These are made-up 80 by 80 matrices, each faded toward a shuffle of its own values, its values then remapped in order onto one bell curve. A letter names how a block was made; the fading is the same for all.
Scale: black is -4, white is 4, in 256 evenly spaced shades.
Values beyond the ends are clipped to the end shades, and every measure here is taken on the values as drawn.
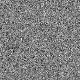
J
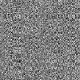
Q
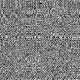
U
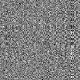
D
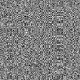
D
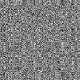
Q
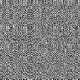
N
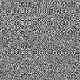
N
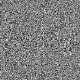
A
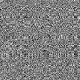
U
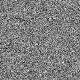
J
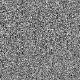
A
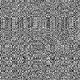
N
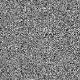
A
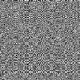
N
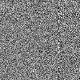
A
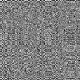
N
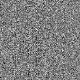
A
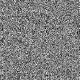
A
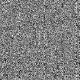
A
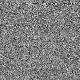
J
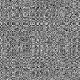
N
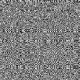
U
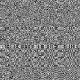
N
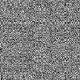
Q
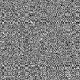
U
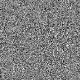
A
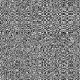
N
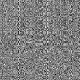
D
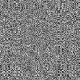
Q
